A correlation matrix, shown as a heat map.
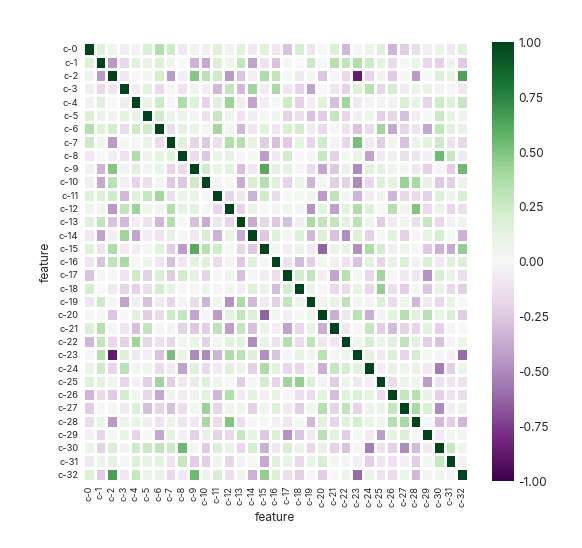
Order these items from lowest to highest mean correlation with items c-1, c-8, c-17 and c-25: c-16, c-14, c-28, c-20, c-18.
c-16, c-14, c-28, c-20, c-18
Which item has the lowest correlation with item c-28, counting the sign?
c-2
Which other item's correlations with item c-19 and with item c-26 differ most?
c-12
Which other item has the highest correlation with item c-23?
c-7
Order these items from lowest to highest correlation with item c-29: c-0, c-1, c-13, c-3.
c-1, c-0, c-3, c-13
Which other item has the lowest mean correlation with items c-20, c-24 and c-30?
c-15
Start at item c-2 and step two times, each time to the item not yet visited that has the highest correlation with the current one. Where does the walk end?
c-9
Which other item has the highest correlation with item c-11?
c-6
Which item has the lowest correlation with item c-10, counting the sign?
c-23
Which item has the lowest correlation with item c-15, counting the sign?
c-20
